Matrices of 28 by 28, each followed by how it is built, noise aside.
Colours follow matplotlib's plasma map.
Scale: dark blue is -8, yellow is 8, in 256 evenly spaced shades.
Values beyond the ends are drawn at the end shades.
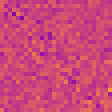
block diagonal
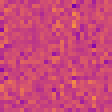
uneven columns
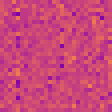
uneven columns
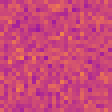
blocks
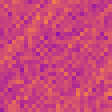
Hankel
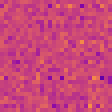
uneven rows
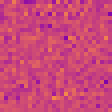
uneven rows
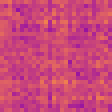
blocks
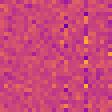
uneven columns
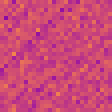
Hankel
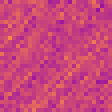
Hankel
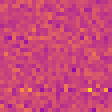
uneven rows
